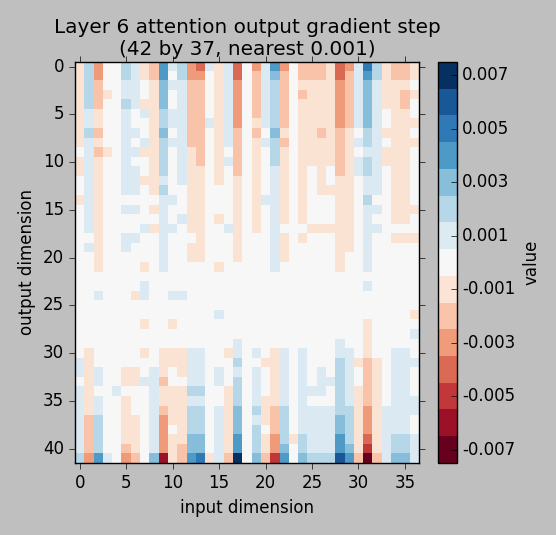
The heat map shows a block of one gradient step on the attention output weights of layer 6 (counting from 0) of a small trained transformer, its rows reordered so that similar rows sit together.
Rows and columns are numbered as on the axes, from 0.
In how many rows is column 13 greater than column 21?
12
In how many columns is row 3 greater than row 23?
11
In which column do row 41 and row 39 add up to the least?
31
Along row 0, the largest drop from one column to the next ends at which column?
22
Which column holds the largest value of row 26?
15
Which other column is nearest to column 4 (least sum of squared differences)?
18
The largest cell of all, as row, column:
41, 17
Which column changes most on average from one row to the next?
7
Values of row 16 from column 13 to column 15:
-0.001 0 -0.001
